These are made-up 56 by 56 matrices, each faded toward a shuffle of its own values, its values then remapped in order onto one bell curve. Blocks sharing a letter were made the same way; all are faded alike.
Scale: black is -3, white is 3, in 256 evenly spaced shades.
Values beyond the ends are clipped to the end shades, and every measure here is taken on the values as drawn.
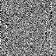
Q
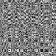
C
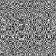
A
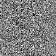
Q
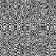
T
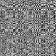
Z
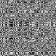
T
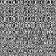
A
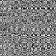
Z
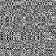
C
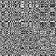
T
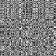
A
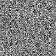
Q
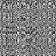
Z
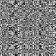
C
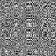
A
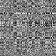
Z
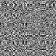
C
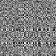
Z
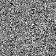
Q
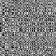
Z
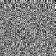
C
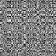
C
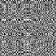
Z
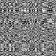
Z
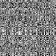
C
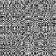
C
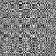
Z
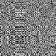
A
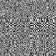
T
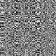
Z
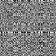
Z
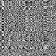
Z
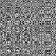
C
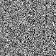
Q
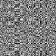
C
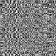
C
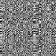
C
